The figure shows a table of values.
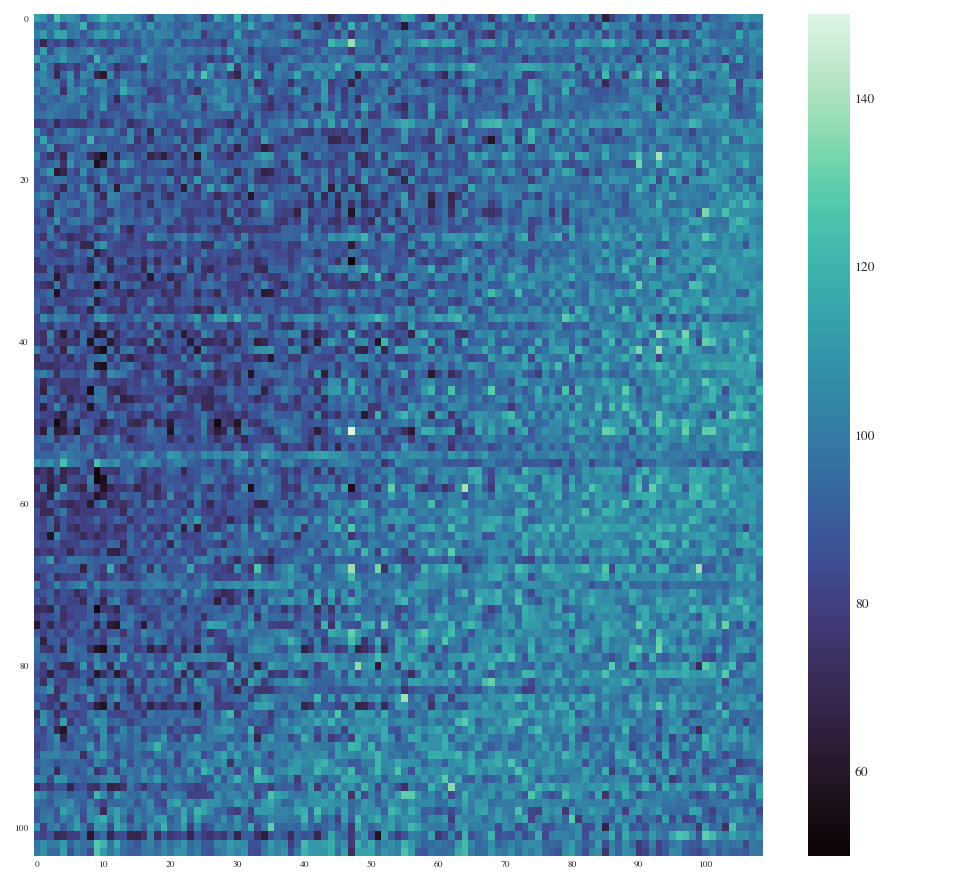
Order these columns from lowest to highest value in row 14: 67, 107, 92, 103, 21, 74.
21, 92, 67, 103, 107, 74
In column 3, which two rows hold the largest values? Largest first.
0, 2
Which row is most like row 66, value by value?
95
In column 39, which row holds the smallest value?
24
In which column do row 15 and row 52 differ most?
68
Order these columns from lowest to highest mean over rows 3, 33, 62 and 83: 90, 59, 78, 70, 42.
42, 59, 70, 78, 90
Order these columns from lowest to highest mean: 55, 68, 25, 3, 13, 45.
3, 13, 25, 45, 55, 68
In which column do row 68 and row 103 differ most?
47
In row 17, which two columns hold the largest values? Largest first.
93, 90
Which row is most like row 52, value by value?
26
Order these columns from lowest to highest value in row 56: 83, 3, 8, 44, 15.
44, 8, 15, 3, 83
